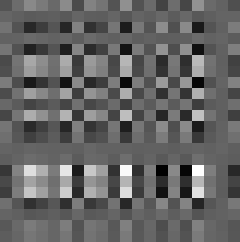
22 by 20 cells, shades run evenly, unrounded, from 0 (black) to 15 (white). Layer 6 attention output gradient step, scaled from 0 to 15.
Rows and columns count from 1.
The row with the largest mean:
16
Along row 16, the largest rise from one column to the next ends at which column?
17
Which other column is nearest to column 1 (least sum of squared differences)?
10
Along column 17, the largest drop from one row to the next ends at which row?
19
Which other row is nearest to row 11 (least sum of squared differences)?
6
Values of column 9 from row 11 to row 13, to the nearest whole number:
8 4 5
